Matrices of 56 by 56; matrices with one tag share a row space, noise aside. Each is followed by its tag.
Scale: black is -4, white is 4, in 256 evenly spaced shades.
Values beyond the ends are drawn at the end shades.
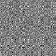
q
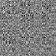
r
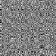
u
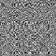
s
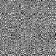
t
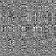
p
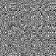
t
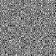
t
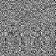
t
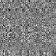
r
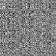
r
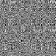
t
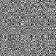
t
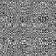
p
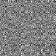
t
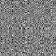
q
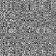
r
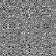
r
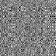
t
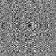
s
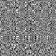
s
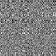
q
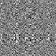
s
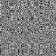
u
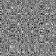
u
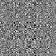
s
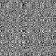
q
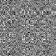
r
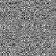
r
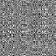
p
